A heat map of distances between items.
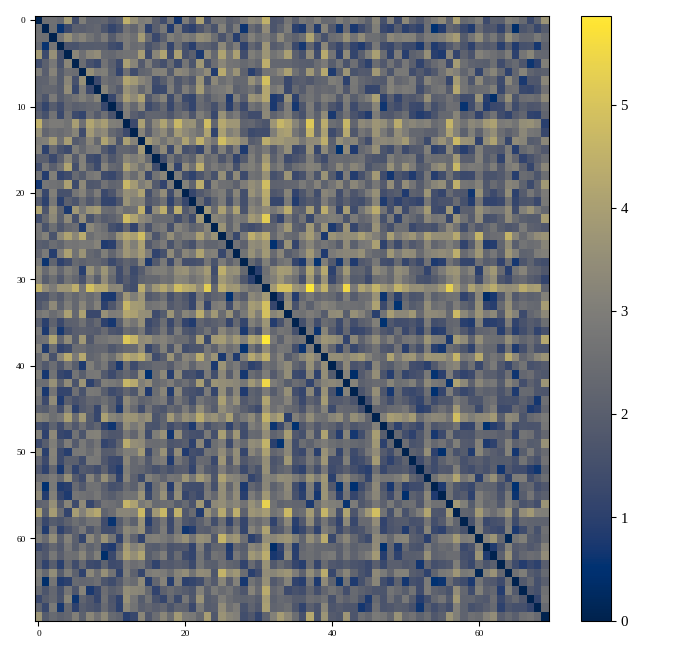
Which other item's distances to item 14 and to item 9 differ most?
62
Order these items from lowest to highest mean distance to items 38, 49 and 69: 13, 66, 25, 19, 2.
66, 13, 2, 19, 25
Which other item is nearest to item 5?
67
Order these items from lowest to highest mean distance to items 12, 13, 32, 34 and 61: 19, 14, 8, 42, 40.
40, 8, 19, 42, 14
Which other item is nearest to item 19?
0
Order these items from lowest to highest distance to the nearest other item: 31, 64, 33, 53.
64, 33, 53, 31
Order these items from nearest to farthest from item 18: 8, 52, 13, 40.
52, 40, 13, 8
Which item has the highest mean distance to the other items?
31
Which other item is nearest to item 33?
49
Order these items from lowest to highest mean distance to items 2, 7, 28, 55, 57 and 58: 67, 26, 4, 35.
35, 4, 26, 67
